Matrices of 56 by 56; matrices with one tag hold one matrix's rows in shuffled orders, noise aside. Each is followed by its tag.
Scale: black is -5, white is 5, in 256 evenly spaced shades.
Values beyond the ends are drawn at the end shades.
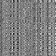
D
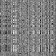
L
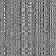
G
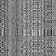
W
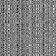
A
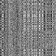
W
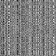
A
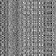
W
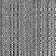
D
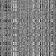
L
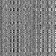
D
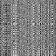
L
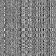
G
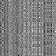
W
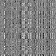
G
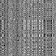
W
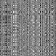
L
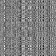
G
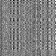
D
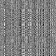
G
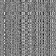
G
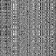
L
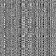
G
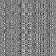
G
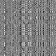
G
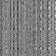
D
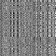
D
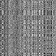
W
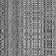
W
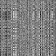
L
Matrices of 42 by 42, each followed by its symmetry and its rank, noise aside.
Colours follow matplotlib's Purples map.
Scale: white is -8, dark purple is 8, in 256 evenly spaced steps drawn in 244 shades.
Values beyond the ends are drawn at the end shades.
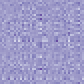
antisymmetric, rank four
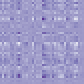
antisymmetric, rank two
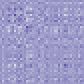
symmetric, rank three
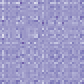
symmetric, rank three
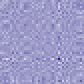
symmetric, rank three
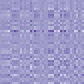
no symmetry, rank two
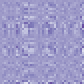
antisymmetric, rank two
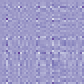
antisymmetric, rank two
